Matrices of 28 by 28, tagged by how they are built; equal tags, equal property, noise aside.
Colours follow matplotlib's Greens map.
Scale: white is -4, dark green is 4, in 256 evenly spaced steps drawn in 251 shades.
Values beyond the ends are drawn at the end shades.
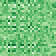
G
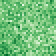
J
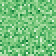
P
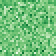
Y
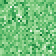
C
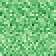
P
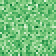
P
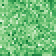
J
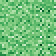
G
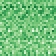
P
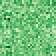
G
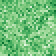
J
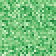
P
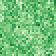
J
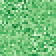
C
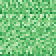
P
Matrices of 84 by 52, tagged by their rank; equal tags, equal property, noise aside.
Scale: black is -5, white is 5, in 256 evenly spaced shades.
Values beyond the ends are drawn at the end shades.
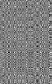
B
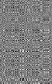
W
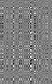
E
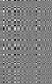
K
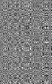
W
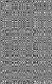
B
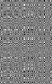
E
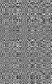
B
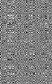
W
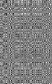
B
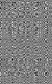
W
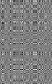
E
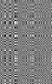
K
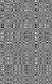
E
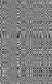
E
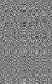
W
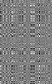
E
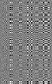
K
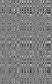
E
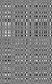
K
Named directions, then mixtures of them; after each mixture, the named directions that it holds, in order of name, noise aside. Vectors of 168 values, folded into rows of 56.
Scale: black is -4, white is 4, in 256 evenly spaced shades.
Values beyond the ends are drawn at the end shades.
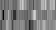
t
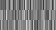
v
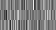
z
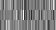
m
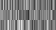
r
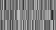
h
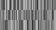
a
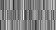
m, t, v.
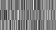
z.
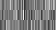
m.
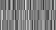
v.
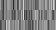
a, m, t.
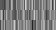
a, t, v.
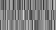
m, v.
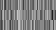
h.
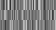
a, z.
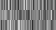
a, r, z.
